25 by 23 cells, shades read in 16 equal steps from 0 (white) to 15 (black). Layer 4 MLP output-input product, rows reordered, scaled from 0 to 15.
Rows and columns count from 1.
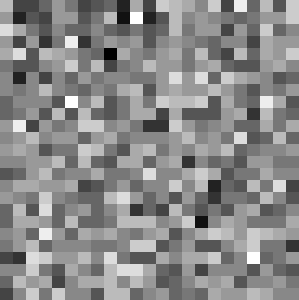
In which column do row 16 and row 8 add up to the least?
14
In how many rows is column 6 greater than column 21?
13
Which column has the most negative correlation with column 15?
5
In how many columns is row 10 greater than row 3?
13
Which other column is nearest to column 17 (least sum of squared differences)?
23
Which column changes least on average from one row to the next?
1
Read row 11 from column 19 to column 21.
9 9 5
